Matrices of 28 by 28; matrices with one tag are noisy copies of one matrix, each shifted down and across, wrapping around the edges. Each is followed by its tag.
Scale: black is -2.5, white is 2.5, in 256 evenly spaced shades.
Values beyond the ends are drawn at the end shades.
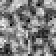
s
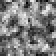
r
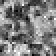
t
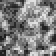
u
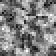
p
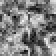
t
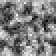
r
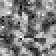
p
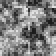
t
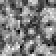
s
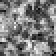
t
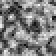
s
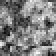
u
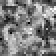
t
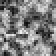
p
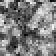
u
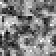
t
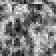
t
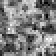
t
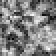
p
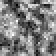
p
